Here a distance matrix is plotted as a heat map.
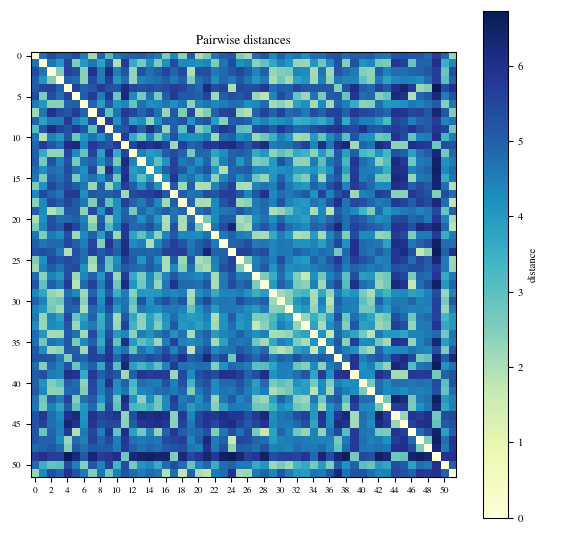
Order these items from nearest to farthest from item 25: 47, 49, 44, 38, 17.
38, 17, 47, 44, 49
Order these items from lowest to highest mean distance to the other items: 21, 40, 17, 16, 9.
40, 16, 21, 17, 9
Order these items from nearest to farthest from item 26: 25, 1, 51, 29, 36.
51, 25, 29, 1, 36
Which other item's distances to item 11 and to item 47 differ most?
24
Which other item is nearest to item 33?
27
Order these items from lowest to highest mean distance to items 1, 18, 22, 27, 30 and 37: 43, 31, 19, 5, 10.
10, 43, 5, 31, 19
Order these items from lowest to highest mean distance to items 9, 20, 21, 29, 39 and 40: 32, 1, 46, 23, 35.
32, 1, 35, 46, 23
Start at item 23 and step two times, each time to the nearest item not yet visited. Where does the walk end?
8
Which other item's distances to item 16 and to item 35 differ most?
9
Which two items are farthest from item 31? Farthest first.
49, 9
